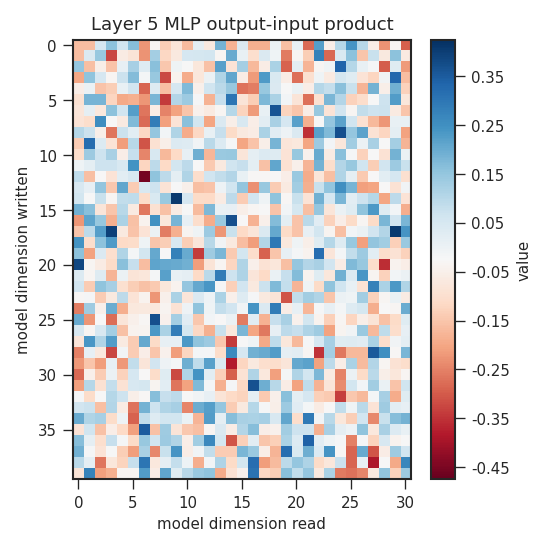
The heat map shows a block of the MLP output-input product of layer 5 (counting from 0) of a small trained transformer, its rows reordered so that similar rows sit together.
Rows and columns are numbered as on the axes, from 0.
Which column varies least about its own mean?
4
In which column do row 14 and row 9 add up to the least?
6
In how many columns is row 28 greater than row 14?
15
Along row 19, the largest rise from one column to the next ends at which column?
12
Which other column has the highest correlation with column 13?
24
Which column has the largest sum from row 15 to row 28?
18
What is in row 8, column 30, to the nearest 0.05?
-0.2
